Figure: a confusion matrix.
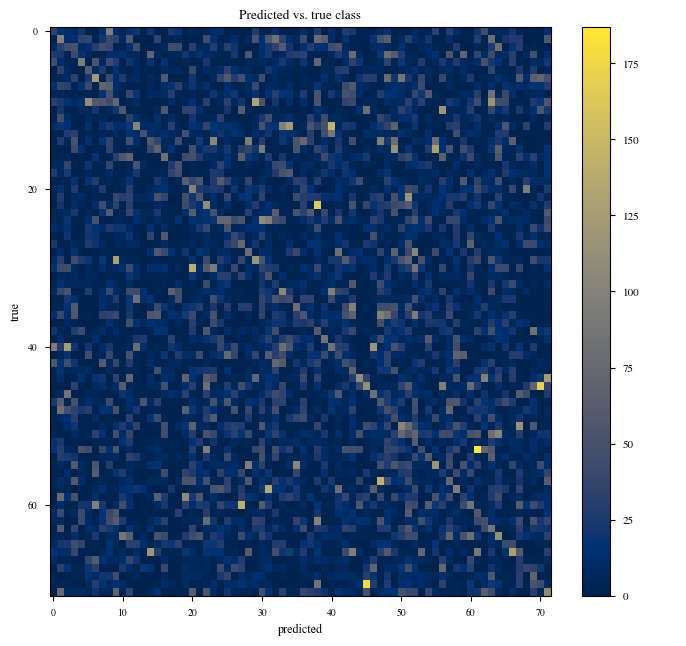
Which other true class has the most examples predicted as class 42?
29
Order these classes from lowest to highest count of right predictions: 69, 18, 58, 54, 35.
18, 54, 69, 35, 58
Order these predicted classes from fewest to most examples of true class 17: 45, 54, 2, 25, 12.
45, 25, 54, 2, 12
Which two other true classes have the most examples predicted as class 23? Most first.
14, 30
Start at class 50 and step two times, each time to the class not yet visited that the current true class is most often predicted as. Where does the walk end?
6
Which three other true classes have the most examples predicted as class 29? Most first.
9, 44, 1
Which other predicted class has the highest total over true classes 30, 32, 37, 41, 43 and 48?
20
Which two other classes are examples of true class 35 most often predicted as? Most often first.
43, 3
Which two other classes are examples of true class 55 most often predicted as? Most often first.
35, 28
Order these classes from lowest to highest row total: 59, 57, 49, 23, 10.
49, 10, 23, 57, 59
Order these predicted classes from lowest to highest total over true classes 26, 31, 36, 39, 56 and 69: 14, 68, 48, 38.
68, 38, 14, 48
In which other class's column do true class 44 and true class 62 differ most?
71
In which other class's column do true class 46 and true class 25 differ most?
2
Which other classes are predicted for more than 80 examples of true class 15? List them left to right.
30, 49, 55
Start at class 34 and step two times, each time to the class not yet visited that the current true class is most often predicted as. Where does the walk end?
40
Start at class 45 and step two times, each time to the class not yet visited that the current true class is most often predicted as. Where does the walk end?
38
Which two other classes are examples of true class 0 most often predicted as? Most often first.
8, 62
